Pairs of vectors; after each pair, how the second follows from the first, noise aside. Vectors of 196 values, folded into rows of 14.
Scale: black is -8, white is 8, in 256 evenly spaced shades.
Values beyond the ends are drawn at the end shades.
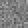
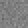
wrapped around, shrunk.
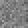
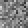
reversed, negated, scaled up.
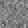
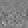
negated, partly zeroed.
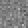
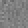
reversed, negated, shrunk.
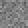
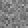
shuffled.
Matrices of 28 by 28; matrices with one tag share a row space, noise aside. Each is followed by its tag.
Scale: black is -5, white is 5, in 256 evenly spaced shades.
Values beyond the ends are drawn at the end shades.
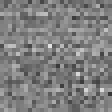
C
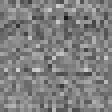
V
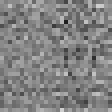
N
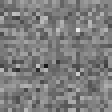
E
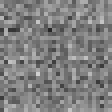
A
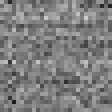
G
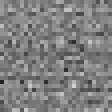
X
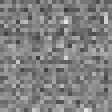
V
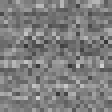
E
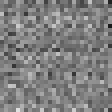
A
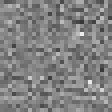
C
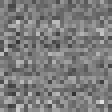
A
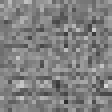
N
